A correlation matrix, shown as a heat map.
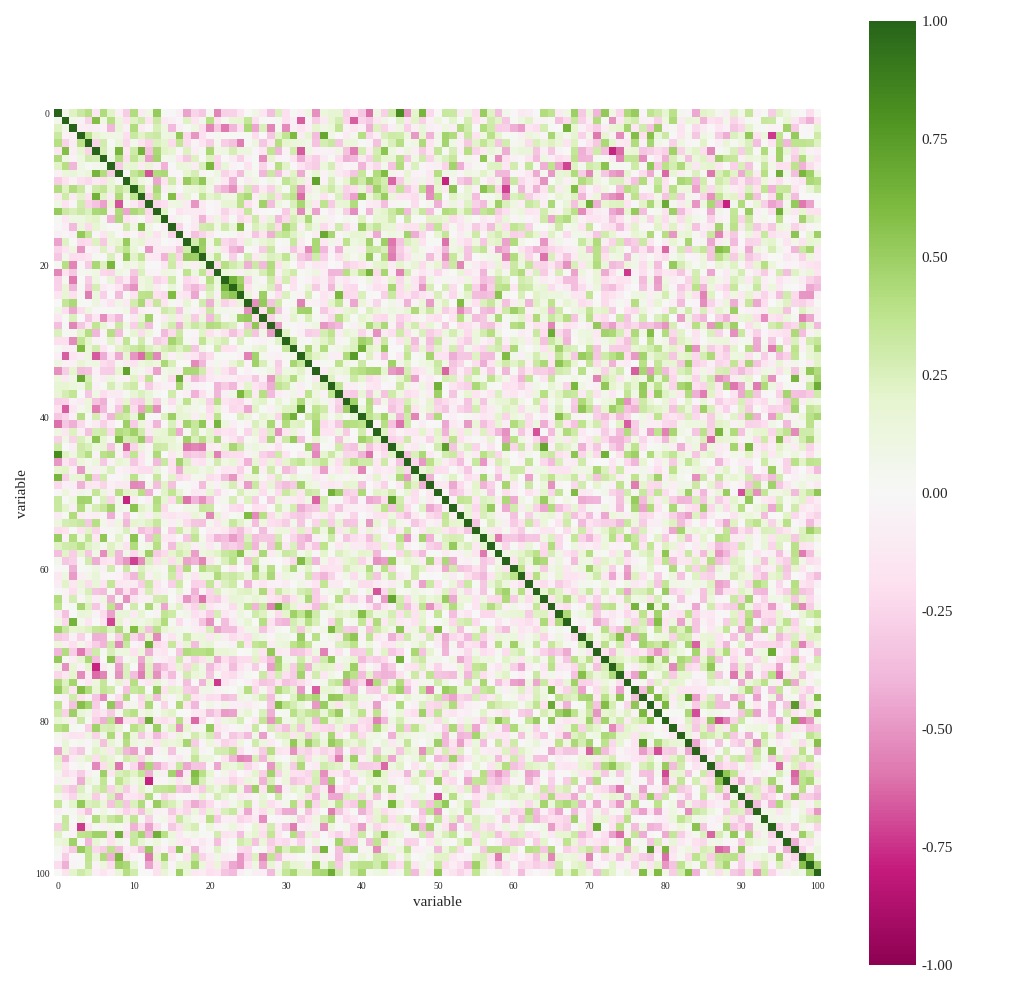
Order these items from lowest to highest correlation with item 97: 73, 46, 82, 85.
82, 73, 85, 46
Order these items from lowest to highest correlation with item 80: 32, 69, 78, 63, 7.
69, 32, 7, 63, 78
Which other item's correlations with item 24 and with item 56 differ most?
58
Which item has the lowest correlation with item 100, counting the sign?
92
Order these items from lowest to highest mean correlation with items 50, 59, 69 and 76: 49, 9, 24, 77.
9, 49, 24, 77
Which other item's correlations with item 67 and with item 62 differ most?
7
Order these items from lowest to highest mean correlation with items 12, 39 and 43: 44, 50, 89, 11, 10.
44, 50, 11, 10, 89
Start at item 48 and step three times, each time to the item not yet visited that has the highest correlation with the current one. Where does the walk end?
72
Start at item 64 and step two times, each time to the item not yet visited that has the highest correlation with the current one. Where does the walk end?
51
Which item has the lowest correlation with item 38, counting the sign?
75
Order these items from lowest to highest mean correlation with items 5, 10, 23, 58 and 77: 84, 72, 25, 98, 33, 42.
98, 84, 72, 42, 25, 33
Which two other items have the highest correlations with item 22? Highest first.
23, 24
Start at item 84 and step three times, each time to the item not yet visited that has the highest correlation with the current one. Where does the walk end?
28
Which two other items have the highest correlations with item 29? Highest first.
65, 78
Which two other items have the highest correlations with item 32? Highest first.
39, 59
